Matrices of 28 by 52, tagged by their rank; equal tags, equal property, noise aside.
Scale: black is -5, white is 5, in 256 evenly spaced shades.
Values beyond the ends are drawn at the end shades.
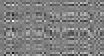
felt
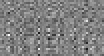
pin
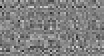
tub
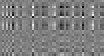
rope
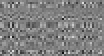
felt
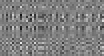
felt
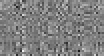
tub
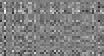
pin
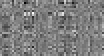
tub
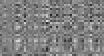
felt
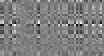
rope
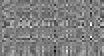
pin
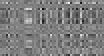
felt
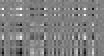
rope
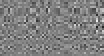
tub
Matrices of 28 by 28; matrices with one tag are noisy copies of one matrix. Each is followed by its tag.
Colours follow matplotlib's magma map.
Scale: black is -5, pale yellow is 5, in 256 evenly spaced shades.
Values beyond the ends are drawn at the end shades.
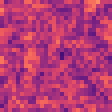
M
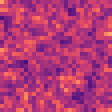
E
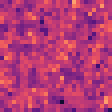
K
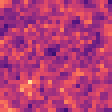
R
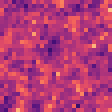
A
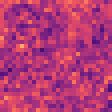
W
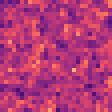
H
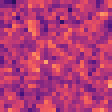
H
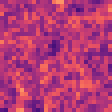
A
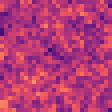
R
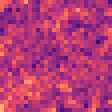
R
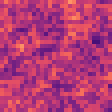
W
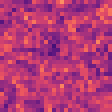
A
